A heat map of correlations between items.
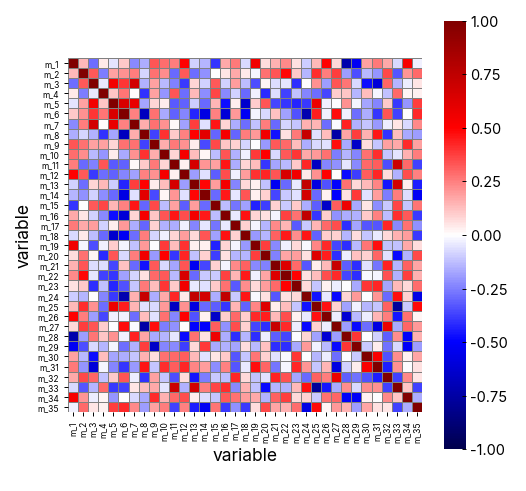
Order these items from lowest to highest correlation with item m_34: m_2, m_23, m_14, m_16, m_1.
m_14, m_23, m_2, m_16, m_1
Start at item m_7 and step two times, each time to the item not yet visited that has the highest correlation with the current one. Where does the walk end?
m_5
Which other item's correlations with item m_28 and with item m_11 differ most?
m_1
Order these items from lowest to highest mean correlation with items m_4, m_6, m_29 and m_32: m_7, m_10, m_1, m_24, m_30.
m_24, m_10, m_30, m_1, m_7
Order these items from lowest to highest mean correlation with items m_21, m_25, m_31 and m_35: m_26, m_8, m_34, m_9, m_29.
m_29, m_8, m_34, m_9, m_26
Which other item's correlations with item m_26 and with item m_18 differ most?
m_25
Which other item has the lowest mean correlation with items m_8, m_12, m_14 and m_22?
m_6
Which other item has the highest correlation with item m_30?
m_31
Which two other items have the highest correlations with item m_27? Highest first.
m_21, m_32
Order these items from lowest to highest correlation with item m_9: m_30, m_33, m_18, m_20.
m_20, m_18, m_30, m_33
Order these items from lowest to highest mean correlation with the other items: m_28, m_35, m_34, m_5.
m_28, m_5, m_35, m_34
